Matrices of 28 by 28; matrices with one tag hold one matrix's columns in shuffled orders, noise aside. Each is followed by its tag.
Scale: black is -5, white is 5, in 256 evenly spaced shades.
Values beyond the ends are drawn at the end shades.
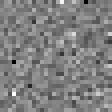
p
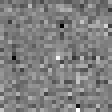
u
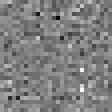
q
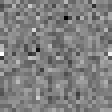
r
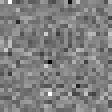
p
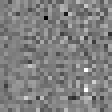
q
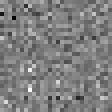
q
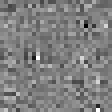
u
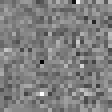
p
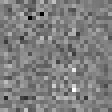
q
